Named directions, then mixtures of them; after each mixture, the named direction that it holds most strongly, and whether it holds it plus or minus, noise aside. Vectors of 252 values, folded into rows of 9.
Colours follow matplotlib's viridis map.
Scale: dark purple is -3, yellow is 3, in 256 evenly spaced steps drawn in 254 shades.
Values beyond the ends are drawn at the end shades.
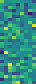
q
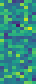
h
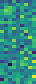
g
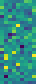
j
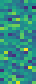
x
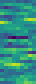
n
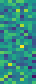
g, minus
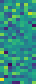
q, minus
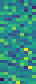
x, plus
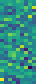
x, minus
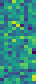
h, minus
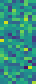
x, plus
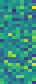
x, minus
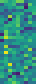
h, minus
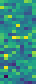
j, plus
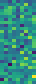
g, plus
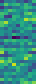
n, plus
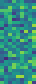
x, minus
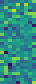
q, minus
